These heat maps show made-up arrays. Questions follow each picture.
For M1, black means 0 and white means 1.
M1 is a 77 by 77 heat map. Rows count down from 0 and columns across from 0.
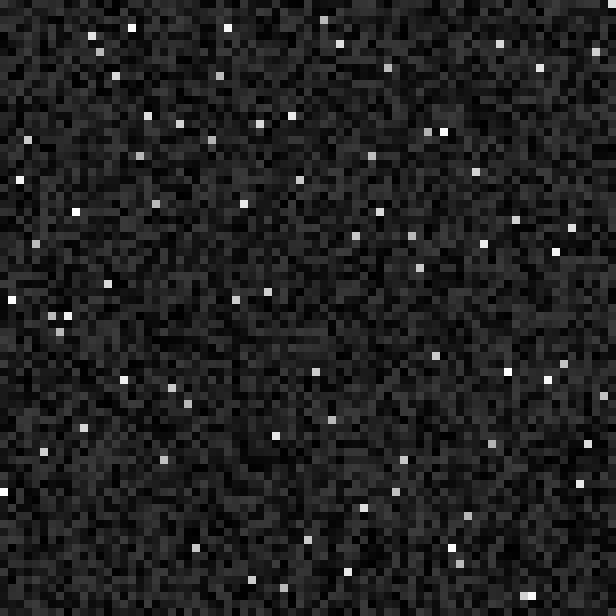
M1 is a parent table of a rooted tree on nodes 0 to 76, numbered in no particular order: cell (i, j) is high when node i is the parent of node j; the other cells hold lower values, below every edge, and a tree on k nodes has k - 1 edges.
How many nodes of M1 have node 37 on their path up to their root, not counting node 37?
6
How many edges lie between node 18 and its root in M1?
6
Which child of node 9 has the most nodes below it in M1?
14
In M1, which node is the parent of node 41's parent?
33
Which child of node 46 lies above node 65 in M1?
39
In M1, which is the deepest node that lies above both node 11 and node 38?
25
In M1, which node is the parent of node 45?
63
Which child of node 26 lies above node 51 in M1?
47
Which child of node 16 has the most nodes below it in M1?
55
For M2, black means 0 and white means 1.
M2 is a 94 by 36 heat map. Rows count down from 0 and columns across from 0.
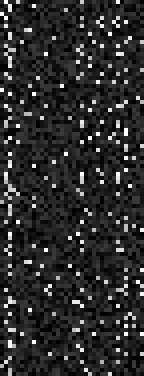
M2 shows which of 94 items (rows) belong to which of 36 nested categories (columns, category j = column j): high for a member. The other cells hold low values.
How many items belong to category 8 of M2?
7
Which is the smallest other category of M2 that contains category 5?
23
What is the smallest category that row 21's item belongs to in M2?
15
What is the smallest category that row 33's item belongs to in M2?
28
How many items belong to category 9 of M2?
2
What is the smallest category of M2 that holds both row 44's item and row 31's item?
1
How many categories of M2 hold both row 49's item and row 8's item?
1
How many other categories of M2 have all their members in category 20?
5
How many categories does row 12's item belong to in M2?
3
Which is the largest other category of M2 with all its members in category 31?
35
